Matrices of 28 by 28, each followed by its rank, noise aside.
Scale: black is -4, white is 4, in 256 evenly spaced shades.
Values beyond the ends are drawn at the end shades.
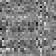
six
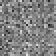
six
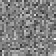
six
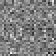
six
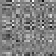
three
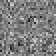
six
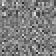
five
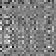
three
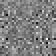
three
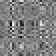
two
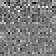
four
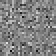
six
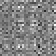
three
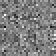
six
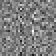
five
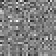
four
